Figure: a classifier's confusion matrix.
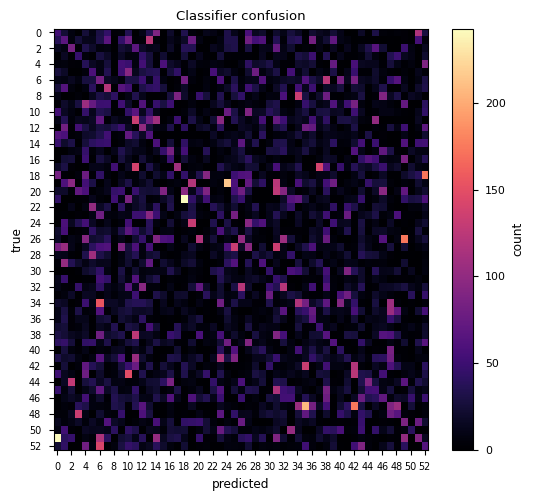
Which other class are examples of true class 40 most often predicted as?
47
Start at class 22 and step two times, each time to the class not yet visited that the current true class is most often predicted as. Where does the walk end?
10
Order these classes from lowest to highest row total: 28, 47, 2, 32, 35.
28, 2, 35, 32, 47
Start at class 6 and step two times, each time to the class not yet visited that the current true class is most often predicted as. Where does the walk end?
11
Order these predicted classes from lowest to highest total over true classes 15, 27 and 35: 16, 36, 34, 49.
49, 34, 16, 36
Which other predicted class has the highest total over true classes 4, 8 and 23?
34
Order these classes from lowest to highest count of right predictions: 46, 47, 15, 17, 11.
15, 46, 47, 17, 11
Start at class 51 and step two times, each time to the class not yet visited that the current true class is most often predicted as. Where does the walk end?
14
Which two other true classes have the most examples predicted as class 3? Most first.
48, 20
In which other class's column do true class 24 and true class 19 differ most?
31
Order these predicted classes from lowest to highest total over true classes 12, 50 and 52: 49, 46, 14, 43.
46, 14, 49, 43
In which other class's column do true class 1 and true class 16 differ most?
13
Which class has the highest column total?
6
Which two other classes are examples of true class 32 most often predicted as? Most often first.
26, 12
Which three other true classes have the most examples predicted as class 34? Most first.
8, 47, 21
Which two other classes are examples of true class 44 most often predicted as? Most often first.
2, 16
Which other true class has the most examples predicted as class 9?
27
